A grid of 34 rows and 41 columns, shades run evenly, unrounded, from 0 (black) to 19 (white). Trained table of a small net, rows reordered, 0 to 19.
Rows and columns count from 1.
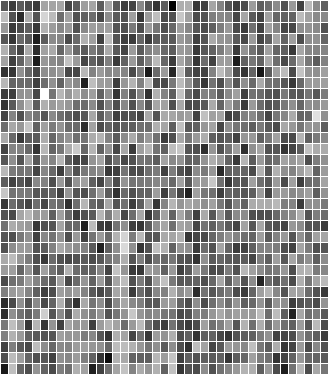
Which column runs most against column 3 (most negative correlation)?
19
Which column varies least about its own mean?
7
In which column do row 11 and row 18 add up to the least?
15
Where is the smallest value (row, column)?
1, 22
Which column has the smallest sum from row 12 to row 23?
5
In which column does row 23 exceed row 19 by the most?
20
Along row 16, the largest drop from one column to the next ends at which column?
28
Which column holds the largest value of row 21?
12
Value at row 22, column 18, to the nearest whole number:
14
